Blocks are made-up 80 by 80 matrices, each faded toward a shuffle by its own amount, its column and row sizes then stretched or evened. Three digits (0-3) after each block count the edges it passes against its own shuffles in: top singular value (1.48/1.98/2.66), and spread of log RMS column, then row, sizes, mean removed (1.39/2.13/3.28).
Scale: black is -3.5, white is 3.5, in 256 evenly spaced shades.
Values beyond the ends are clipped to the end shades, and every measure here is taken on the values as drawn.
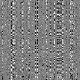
3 3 1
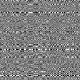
3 0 3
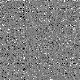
1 1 1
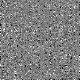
0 2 1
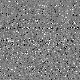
0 0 2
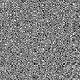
2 1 0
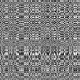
3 2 3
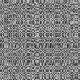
3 2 2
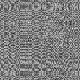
3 0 1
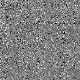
0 2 1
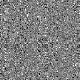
2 2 0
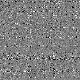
0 1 2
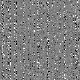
1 3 0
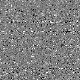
1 1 2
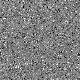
0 0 1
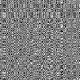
3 2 0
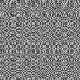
3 1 2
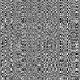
3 3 1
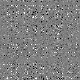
0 2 2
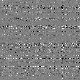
1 1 3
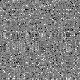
2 0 1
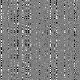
3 3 1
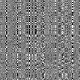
3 3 1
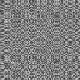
3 2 1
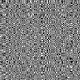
3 2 1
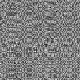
3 0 0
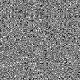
2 0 1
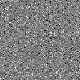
2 0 0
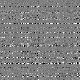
2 1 3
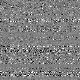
1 0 3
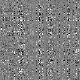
1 3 2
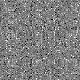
2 1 0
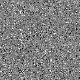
0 1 1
